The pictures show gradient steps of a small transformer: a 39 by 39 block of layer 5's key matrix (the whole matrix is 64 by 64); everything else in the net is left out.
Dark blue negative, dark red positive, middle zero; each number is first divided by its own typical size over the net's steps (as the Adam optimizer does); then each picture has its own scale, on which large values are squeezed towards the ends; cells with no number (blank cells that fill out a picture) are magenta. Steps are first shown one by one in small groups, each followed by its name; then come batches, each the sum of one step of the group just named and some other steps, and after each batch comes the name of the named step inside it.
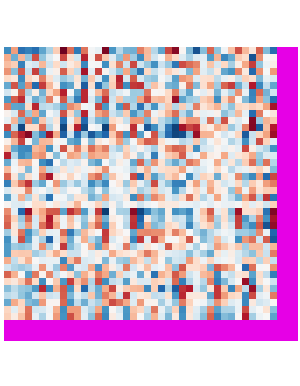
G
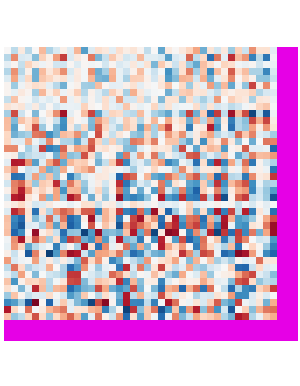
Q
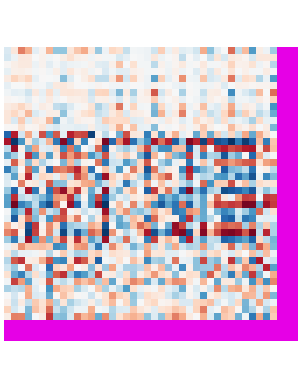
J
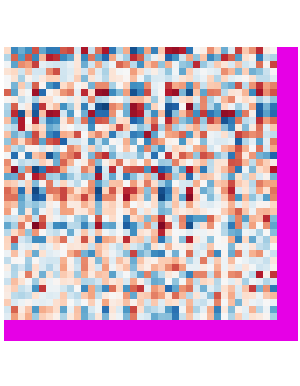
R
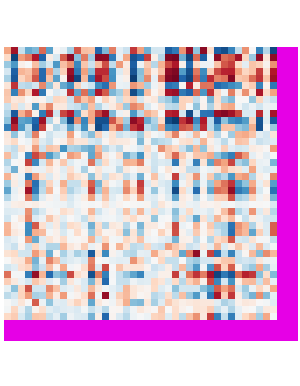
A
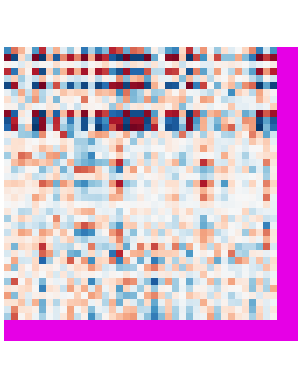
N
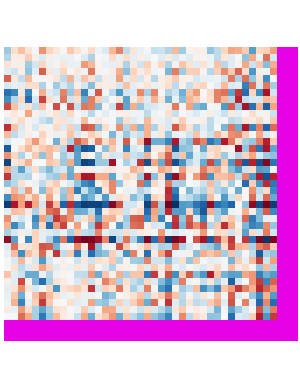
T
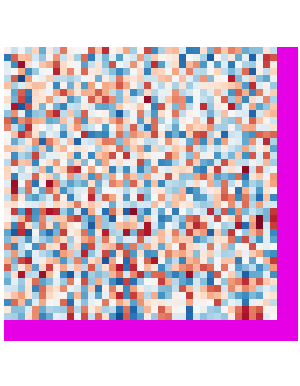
G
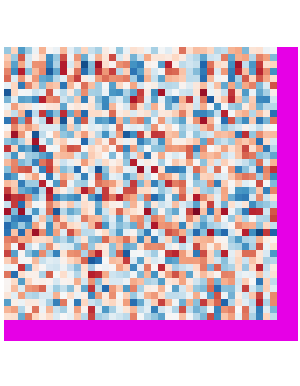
R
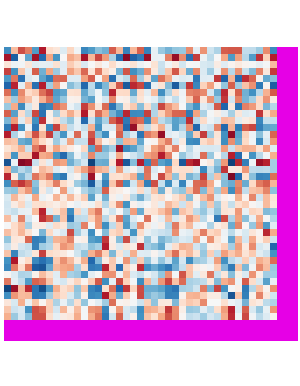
N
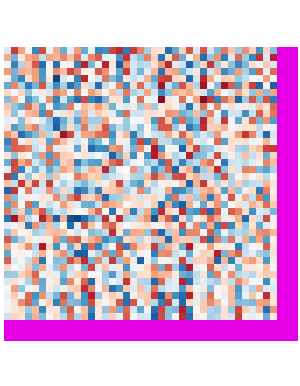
N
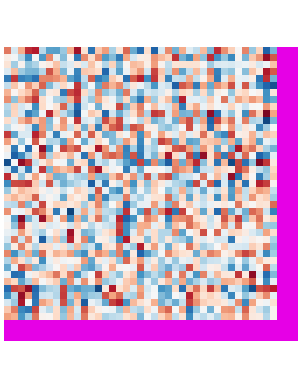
N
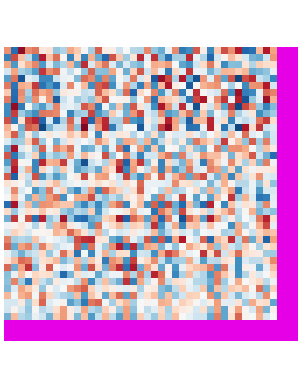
T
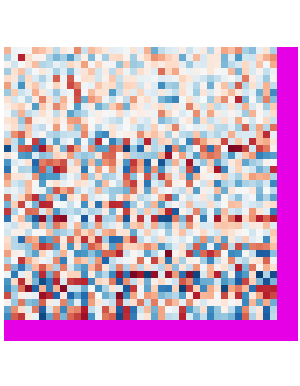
T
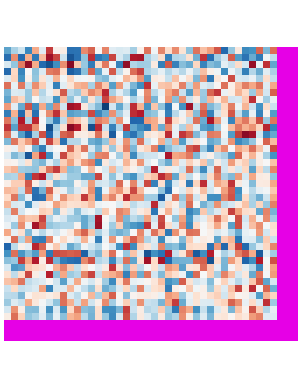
R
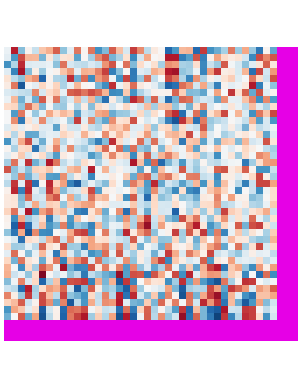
A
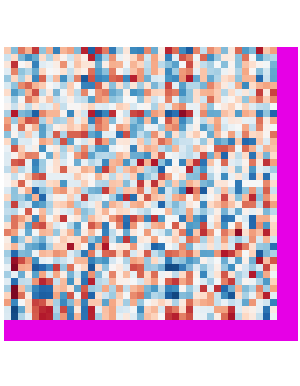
J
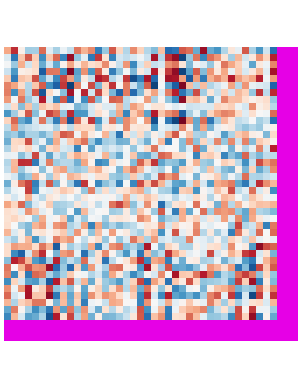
A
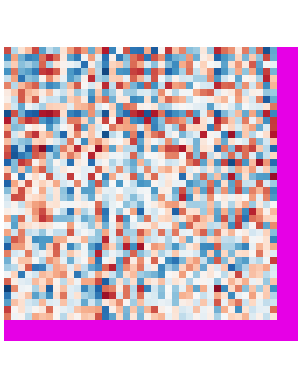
G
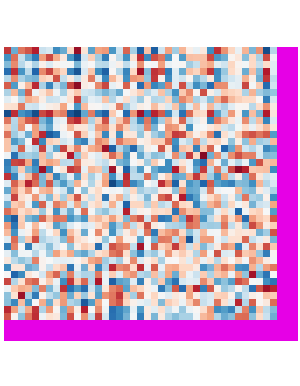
Q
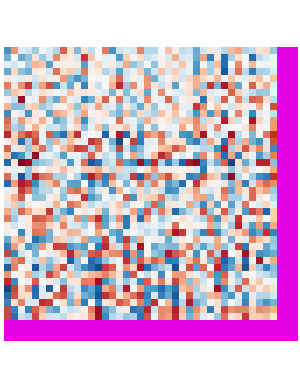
G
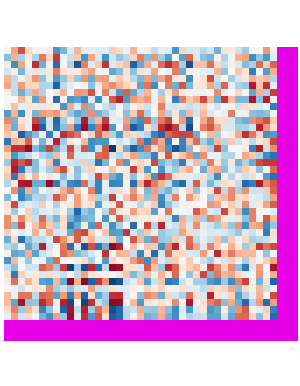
R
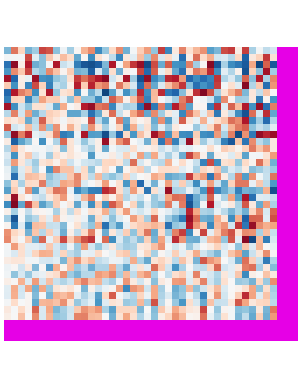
J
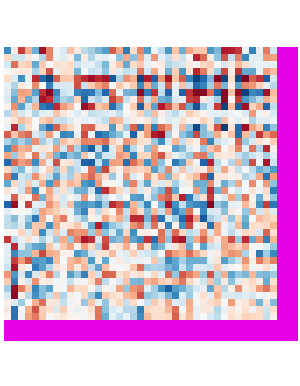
T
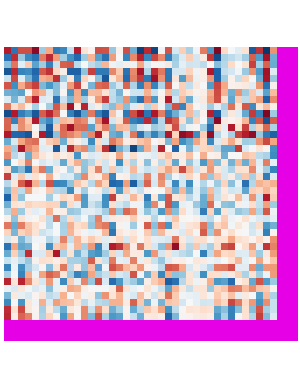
T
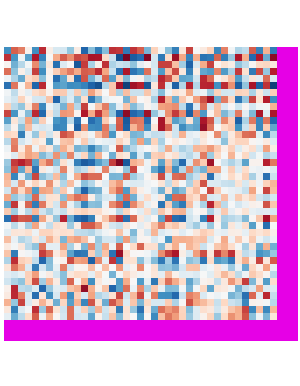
N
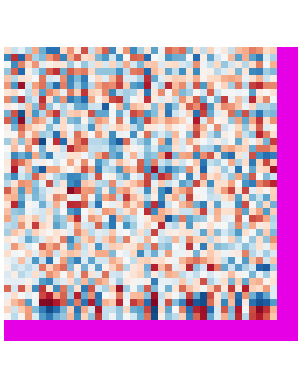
R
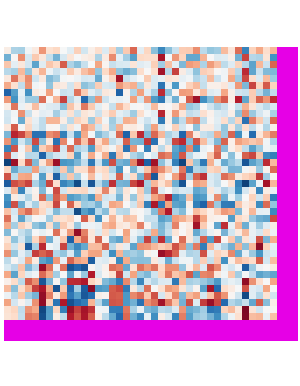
T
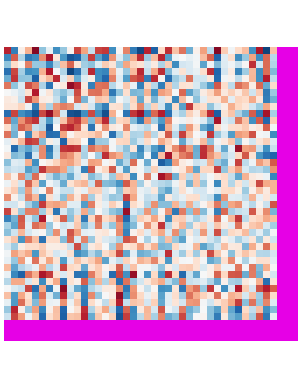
R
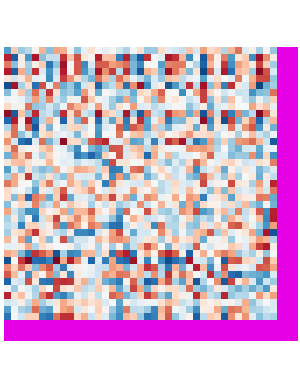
N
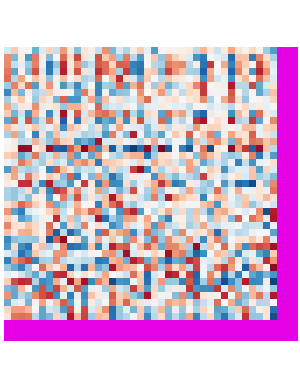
G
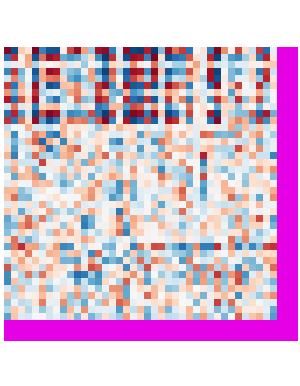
R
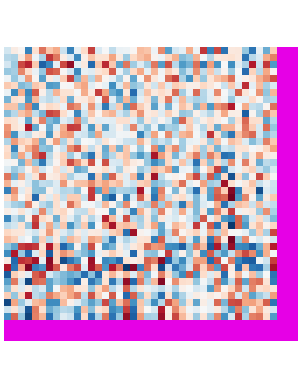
A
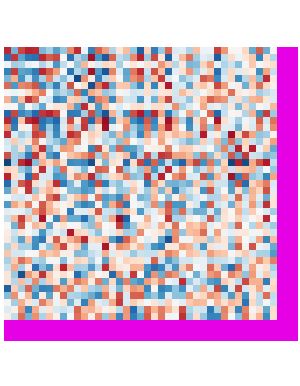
T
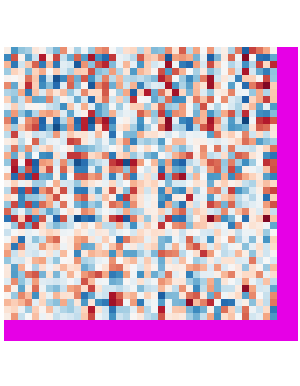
R
